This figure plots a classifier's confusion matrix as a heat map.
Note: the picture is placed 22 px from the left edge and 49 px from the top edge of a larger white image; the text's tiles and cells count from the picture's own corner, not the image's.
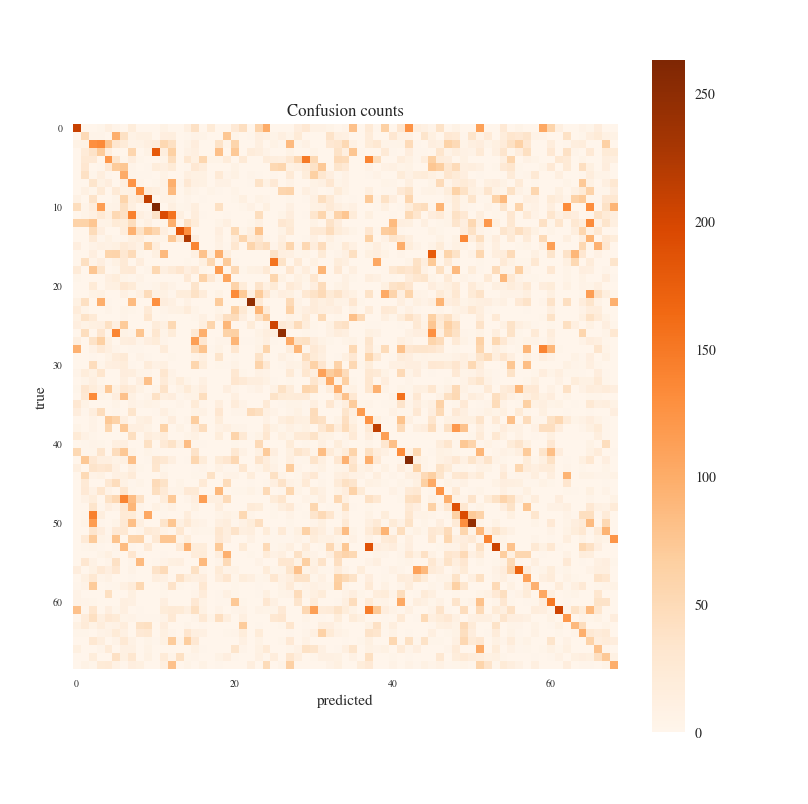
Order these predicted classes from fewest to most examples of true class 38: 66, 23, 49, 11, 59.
23, 66, 59, 11, 49
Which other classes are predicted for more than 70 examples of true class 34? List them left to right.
2, 6, 41
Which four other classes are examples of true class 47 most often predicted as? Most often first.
6, 16, 7, 12
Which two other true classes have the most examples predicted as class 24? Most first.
0, 41
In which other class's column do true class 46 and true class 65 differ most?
18
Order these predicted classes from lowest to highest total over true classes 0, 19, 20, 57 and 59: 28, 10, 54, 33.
10, 33, 28, 54
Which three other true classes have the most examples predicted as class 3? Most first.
2, 10, 22
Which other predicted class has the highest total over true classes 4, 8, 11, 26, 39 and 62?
12
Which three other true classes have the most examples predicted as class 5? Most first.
26, 1, 52
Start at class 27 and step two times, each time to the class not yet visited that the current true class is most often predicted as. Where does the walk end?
60
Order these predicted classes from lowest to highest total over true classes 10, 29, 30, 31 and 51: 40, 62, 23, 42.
40, 42, 23, 62
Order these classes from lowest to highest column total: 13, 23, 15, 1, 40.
13, 40, 1, 23, 15
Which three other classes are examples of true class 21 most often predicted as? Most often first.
20, 65, 39
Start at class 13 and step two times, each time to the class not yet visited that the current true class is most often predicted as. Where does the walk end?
49
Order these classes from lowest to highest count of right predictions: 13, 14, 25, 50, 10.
13, 25, 14, 50, 10
